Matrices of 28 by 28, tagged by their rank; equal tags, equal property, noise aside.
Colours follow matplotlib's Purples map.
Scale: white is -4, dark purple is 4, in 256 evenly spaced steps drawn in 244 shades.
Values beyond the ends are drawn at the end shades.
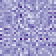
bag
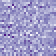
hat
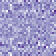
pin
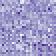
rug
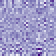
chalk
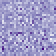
rug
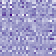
chalk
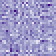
pin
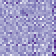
bag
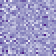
rug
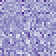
rug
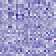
pin
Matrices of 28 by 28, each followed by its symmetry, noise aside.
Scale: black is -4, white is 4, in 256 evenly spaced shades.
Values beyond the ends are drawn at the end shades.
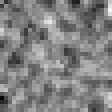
no symmetry.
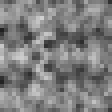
mirrored top to bottom.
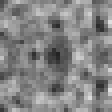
mirrored top to bottom.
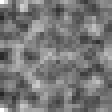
mirrored top to bottom.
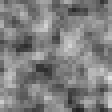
antisymmetric.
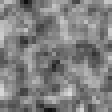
no symmetry.
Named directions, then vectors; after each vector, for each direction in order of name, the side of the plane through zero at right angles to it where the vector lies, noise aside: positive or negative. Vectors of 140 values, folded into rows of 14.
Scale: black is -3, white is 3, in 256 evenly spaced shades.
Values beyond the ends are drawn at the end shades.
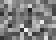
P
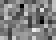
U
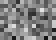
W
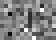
positive, positive, positive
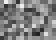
positive, negative, positive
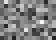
positive, negative, positive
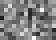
positive, positive, positive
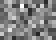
positive, negative, positive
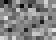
negative, positive, negative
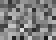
negative, negative, positive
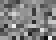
negative, negative, positive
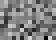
negative, negative, positive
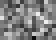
negative, negative, negative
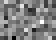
positive, negative, positive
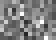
positive, negative, negative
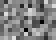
negative, positive, negative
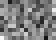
negative, positive, positive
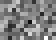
positive, positive, negative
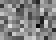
negative, positive, positive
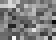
positive, positive, negative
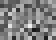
negative, negative, positive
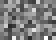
positive, positive, negative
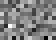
negative, negative, positive
